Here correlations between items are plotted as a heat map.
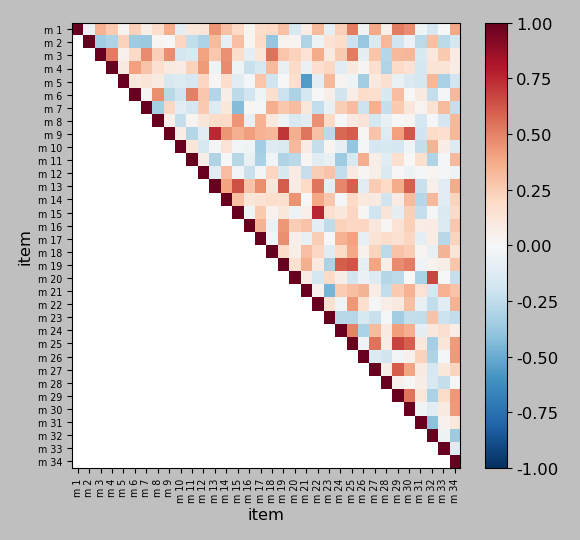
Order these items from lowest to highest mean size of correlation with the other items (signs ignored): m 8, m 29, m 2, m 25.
m 8, m 2, m 29, m 25
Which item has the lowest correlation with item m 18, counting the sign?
m 2
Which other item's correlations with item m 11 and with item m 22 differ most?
m 15
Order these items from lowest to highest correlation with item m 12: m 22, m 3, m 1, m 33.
m 33, m 1, m 22, m 3
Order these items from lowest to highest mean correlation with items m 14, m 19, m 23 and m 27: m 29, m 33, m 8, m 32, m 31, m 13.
m 31, m 33, m 8, m 32, m 29, m 13
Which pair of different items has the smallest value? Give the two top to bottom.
m 5, m 21
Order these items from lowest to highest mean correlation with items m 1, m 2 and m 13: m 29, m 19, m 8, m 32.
m 32, m 8, m 29, m 19
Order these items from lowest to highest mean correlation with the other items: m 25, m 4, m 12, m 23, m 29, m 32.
m 23, m 32, m 12, m 4, m 29, m 25
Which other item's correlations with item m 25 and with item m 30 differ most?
m 10
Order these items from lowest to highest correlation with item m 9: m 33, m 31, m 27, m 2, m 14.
m 31, m 2, m 33, m 27, m 14
